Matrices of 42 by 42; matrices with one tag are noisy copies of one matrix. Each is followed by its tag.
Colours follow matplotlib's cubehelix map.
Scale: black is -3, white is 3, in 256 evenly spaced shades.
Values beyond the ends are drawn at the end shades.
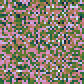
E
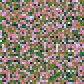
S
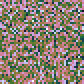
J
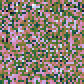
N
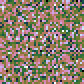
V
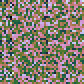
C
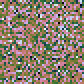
E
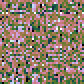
N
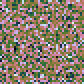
S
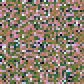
S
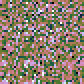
J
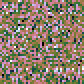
N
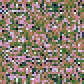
N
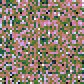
C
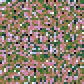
V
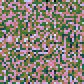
V
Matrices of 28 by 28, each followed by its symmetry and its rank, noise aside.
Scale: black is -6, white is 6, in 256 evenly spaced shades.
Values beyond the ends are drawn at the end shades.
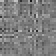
no symmetry, rank four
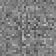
no symmetry, rank six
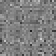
no symmetry, rank six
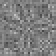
symmetric, rank four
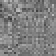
antisymmetric, rank four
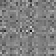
no symmetry, rank three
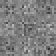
symmetric, rank four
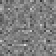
no symmetry, rank six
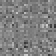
antisymmetric, rank four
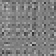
no symmetry, rank three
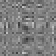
no symmetry, rank three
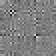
symmetric, rank three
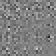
antisymmetric, rank four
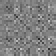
symmetric, rank three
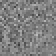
no symmetry, rank six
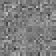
symmetric, rank six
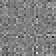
antisymmetric, rank four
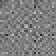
symmetric, rank four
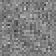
antisymmetric, rank six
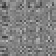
no symmetry, rank four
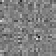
antisymmetric, rank six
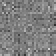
symmetric, rank six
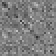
symmetric, rank six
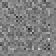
symmetric, rank six
